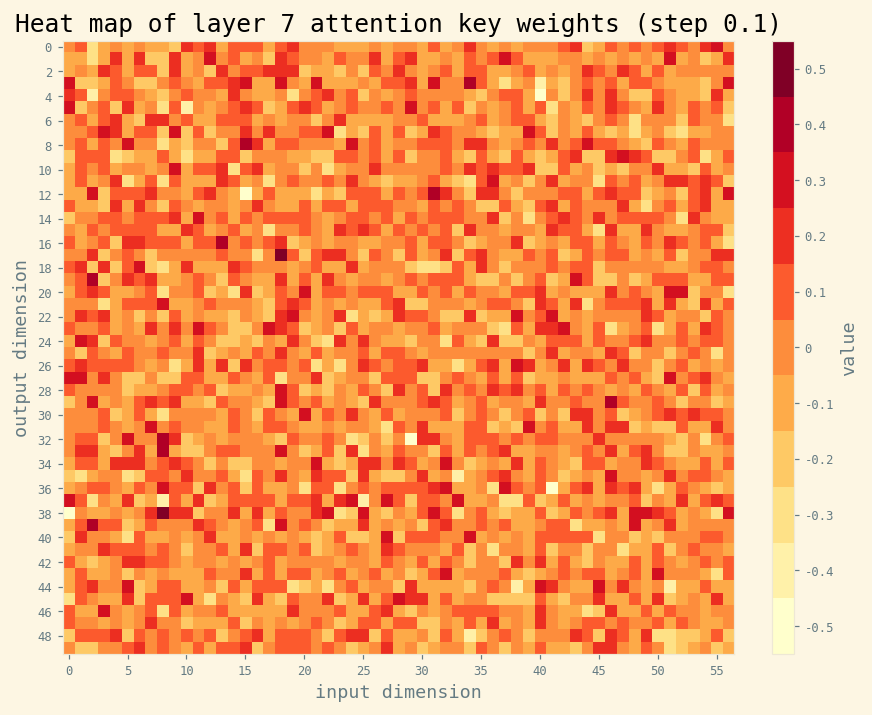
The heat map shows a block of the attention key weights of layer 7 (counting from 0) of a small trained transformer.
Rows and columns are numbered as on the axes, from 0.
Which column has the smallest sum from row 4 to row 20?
8
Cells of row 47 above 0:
16
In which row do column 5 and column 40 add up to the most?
44
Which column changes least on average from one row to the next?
53
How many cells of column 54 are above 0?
20
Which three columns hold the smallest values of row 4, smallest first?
40, 2, 19
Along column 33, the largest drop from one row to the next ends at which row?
38
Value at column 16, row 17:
-0.3
